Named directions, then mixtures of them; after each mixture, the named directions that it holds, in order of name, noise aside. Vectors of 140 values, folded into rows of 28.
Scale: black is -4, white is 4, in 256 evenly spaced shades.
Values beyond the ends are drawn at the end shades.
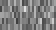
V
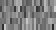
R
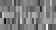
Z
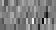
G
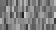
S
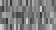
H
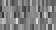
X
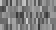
G, H, S.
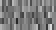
H, X, Z.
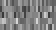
X.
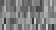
G, R, Z.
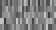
S, X, Z.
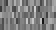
G, R, V.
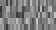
H, S, X.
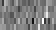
G.
